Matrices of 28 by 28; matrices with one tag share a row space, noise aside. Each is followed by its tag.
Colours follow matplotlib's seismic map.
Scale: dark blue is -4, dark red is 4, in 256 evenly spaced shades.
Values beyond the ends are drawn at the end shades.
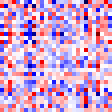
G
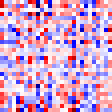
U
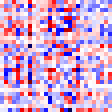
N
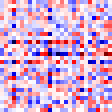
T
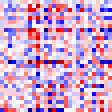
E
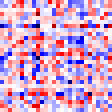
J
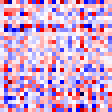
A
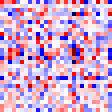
U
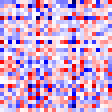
U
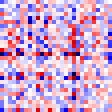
U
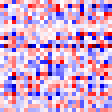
T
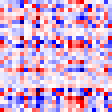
J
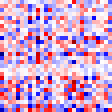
U
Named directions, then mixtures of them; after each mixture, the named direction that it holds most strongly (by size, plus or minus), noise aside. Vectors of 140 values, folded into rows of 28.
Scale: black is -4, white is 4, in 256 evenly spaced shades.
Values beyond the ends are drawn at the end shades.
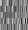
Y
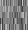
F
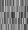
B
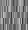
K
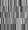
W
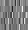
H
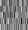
Y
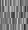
B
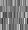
H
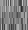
F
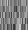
W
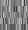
K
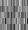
K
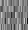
Y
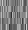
K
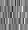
H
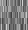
F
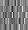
H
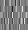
H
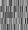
Y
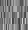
K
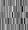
H
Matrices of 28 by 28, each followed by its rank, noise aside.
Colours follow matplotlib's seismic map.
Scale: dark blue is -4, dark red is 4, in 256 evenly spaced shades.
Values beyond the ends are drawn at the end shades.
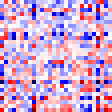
two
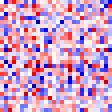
five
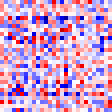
four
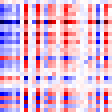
one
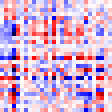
two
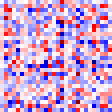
five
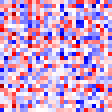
five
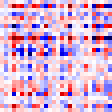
two
